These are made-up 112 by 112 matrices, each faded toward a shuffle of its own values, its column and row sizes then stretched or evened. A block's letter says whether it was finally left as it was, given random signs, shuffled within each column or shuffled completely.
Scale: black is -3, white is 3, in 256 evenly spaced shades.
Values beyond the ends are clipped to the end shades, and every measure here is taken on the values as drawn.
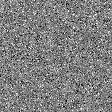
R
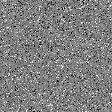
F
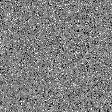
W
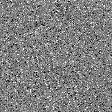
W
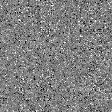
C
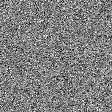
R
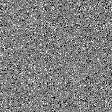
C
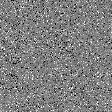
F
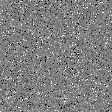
W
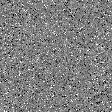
W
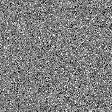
W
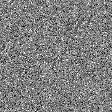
W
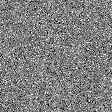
R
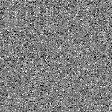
C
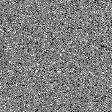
F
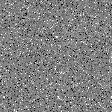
R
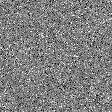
R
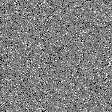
W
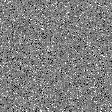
W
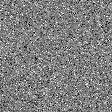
R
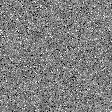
R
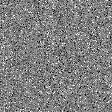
W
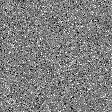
R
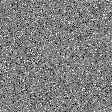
R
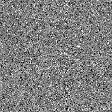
C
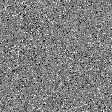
R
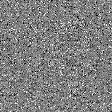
C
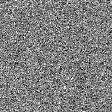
C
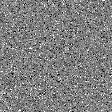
F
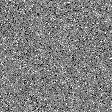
R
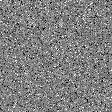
R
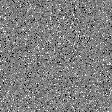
W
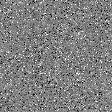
F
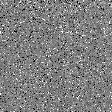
F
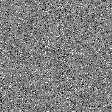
W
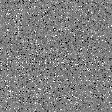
F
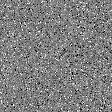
W
